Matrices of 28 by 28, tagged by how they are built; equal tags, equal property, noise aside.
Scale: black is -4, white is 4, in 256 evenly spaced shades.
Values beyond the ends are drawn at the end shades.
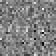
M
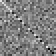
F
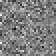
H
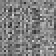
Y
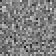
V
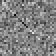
F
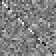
F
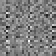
M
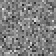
V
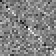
F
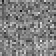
Y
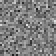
V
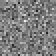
V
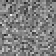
Y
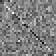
F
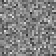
H
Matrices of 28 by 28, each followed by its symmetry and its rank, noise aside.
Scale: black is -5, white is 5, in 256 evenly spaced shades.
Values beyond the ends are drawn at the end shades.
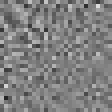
antisymmetric, rank four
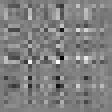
antisymmetric, rank two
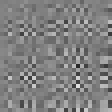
no symmetry, rank two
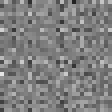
antisymmetric, rank four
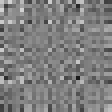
symmetric, rank two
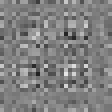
symmetric, rank two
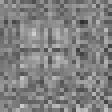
no symmetry, rank four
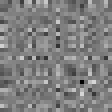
symmetric, rank three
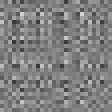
antisymmetric, rank two
